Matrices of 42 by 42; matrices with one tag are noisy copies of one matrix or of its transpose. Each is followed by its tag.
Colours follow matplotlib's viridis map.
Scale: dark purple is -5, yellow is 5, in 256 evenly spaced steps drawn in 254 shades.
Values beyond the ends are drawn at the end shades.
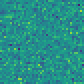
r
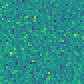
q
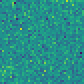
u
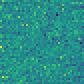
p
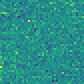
u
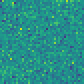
u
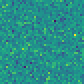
q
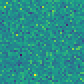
q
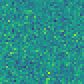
q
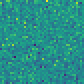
p
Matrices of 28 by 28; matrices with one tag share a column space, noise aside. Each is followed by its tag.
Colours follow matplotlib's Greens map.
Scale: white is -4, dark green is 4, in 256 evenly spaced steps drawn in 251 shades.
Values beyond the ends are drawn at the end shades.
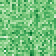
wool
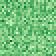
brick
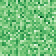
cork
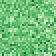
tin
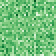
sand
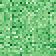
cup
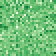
cork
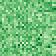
cup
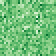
cork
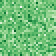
tin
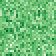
tin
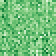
wool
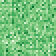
wool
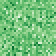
tin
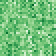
wool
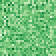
cork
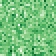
sand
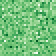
brick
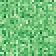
wool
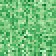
wool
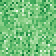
wool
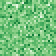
cork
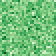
brick
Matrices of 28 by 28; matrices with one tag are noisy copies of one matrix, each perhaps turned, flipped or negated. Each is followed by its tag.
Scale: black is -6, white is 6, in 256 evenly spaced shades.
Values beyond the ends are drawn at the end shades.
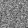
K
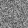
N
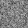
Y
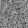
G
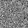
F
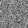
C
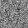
G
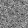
Y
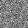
N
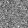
F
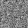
K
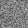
F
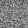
Y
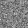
Y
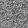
Y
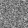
F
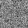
K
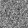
G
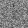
Y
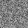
C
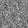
G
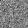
C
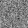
G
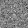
Y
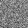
C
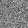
N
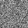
F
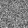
F
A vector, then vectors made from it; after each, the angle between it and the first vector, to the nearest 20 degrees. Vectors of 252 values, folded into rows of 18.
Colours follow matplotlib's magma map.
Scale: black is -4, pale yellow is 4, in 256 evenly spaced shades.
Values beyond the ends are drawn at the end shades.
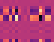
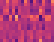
40 degrees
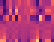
140 degrees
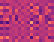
120 degrees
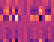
20 degrees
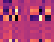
160 degrees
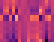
40 degrees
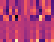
140 degrees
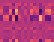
160 degrees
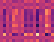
100 degrees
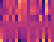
120 degrees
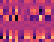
140 degrees
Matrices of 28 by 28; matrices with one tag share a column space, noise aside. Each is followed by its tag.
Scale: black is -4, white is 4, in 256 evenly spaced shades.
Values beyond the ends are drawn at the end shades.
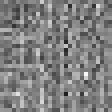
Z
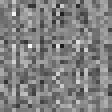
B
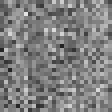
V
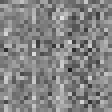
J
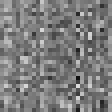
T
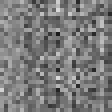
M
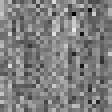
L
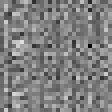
J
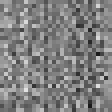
T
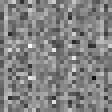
J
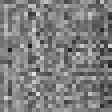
J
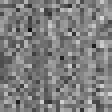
L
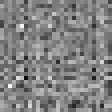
T
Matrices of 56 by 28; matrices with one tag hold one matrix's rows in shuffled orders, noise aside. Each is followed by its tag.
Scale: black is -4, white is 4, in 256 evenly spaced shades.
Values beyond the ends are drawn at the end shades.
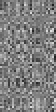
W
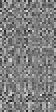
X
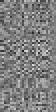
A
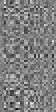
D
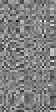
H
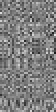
W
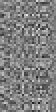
A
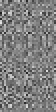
X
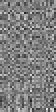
W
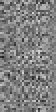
A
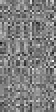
W
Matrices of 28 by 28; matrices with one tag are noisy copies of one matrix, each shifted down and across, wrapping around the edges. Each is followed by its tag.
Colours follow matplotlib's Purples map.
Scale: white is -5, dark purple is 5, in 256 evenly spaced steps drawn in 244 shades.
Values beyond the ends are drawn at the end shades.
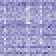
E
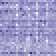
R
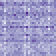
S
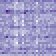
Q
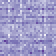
S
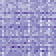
R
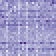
R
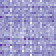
R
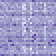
Q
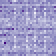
R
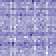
S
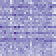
E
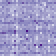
S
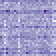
Q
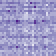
Q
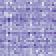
S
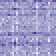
S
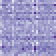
S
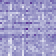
E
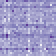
S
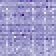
R
